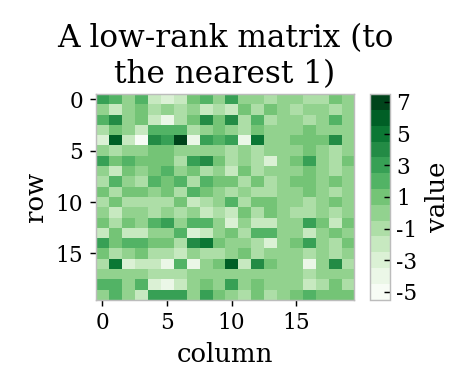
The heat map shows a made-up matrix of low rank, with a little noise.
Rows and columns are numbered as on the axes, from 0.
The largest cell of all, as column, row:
6, 4
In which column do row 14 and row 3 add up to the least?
13
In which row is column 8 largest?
14
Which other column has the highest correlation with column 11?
3
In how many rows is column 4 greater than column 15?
7
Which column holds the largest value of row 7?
5
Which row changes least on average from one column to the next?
17
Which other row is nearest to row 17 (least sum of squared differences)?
15
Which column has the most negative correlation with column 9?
11
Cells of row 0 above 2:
2
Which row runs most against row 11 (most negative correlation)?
8
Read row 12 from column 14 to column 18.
0 0 3 1 -2
